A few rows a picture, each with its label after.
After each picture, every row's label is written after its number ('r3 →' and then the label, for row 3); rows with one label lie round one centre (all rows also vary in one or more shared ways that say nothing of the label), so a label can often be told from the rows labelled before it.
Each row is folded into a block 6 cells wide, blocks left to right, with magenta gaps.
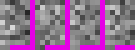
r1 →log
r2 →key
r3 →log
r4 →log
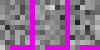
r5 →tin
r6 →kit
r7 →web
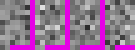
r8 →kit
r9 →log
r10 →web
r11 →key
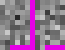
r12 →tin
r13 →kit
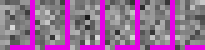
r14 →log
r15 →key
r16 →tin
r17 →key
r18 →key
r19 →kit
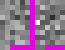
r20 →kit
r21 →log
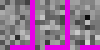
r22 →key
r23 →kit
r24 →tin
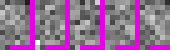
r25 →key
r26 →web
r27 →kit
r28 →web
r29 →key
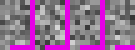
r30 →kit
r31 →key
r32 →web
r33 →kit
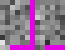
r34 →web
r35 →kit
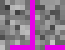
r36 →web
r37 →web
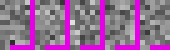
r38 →kit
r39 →key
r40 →log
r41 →web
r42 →web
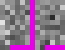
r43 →log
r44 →tin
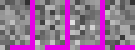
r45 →key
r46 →web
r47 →log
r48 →key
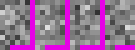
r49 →key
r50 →log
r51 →web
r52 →web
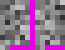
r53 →web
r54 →kit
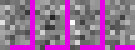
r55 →log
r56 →tin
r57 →log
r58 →tin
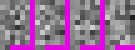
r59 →tin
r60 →log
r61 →kit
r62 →kit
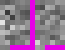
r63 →log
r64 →web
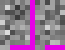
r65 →log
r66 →kit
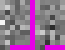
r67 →log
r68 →tin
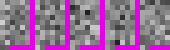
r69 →log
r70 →tin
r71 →web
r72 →tin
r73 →key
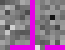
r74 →log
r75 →tin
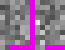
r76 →web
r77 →log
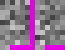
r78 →kit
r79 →log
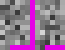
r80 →web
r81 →tin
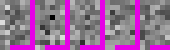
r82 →log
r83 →tin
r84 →tin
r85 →log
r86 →web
